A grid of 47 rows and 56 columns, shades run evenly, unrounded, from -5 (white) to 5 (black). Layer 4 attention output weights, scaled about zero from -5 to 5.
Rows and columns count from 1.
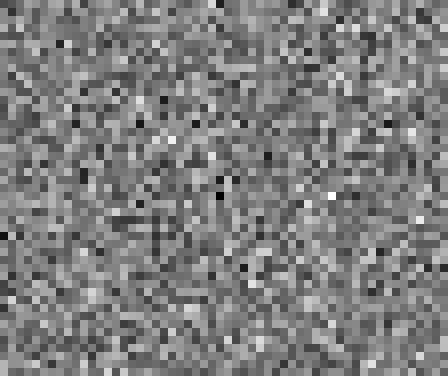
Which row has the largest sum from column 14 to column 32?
10
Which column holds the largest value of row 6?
8
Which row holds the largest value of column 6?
21
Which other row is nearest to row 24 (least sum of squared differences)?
38
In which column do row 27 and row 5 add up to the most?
47
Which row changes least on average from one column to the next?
40
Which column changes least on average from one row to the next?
23
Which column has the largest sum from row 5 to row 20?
46
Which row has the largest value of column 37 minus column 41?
1
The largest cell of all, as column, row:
28, 25
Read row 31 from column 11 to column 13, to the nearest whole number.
1 2 -1
